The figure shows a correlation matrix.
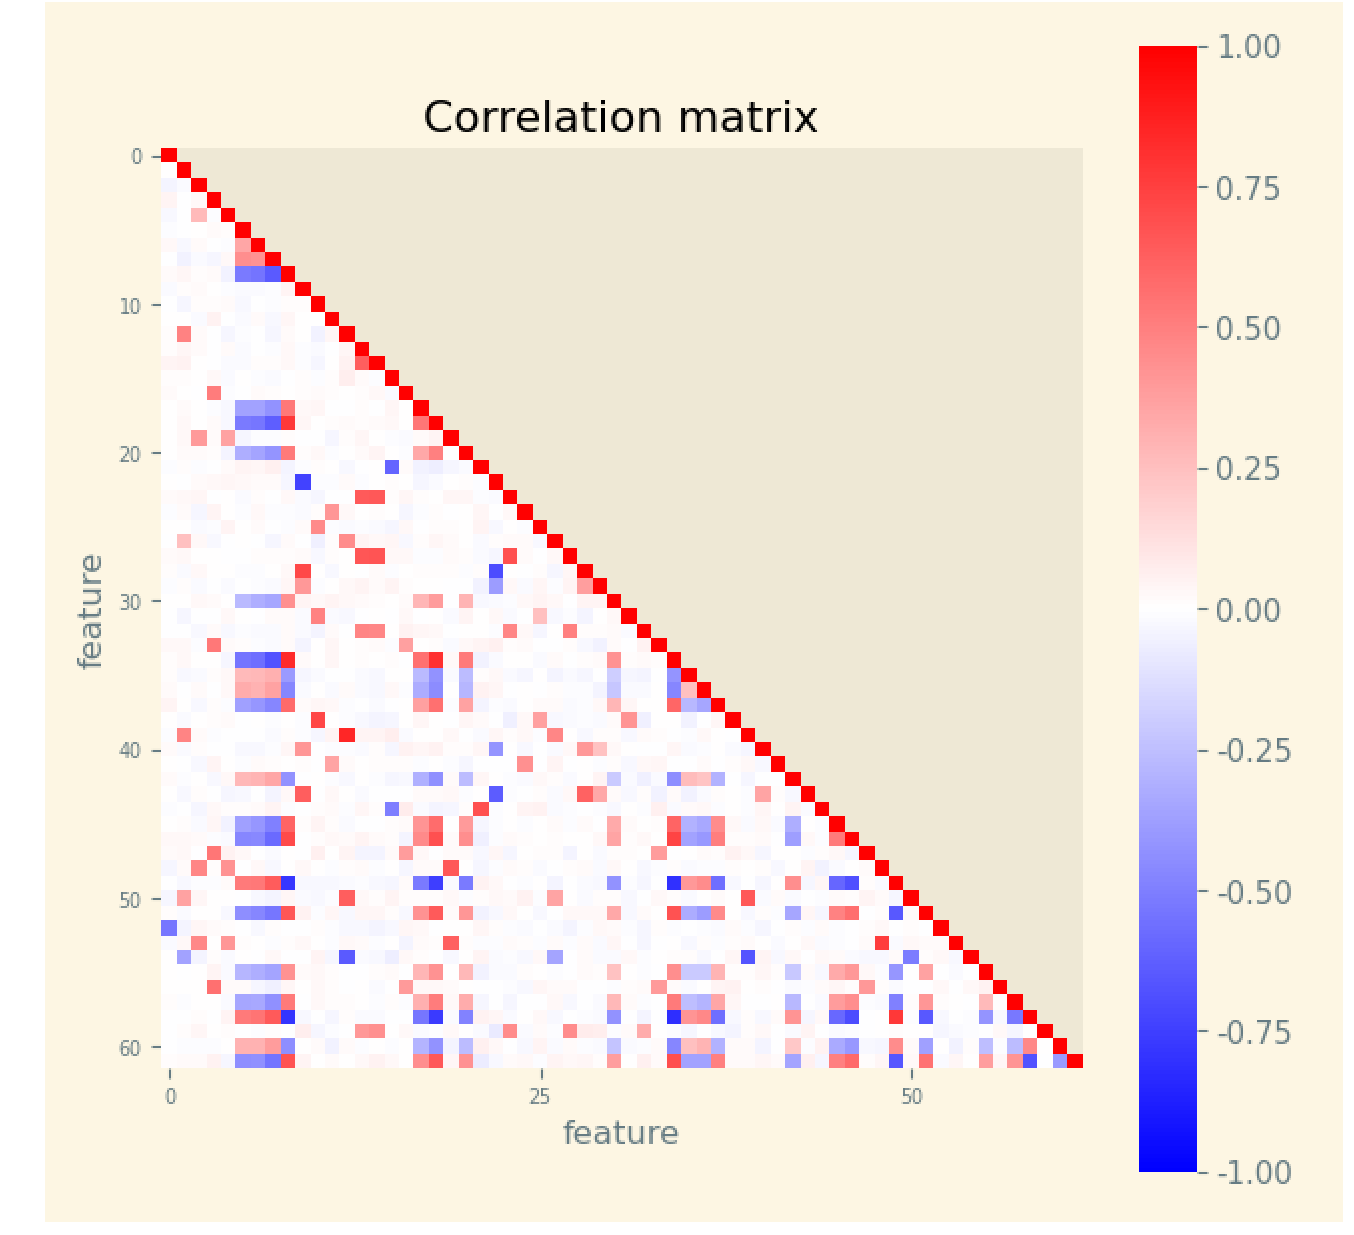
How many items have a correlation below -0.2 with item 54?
5
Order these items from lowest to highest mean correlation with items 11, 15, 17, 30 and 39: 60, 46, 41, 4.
60, 4, 41, 46
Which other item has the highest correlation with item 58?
49
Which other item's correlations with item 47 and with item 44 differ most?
21
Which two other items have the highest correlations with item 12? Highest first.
39, 50
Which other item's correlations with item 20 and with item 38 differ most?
10
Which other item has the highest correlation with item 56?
3
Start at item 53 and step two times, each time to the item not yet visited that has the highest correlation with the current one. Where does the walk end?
19
